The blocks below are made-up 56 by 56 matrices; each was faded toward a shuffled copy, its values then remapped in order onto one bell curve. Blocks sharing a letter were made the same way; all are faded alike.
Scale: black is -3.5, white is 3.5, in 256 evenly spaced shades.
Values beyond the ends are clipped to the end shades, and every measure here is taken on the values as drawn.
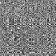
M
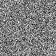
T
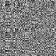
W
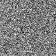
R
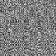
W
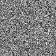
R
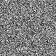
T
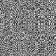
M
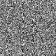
R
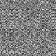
M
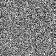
R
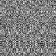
M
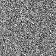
R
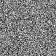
T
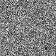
R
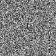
R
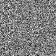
R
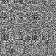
W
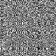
W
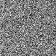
R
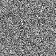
R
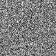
R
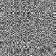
W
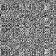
W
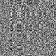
W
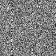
R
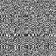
M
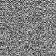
W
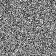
T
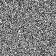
T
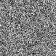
T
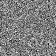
T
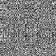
W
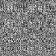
W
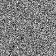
R
